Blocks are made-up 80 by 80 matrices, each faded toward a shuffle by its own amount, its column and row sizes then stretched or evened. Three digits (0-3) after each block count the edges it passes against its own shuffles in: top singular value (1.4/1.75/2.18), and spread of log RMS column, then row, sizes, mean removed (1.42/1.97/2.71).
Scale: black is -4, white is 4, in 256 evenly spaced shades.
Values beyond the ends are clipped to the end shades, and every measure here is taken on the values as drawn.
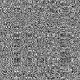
3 1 2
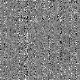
0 3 1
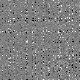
0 3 2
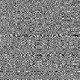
3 1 3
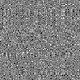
3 0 1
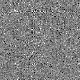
2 1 1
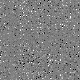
0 2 1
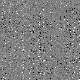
0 2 1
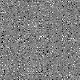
2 2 1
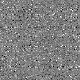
2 0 2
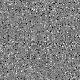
2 0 1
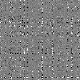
3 3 2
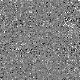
0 2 2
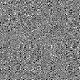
3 1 1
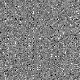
2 2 1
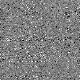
1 1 2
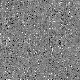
1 1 0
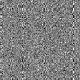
3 2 0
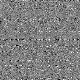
1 0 2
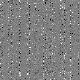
0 3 0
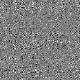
2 2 2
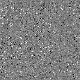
0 1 1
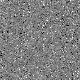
0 1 0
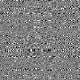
3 1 3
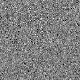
1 1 1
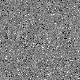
1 0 1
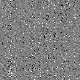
1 2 0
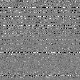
2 0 3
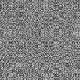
3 0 2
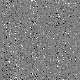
0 2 1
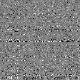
2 1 3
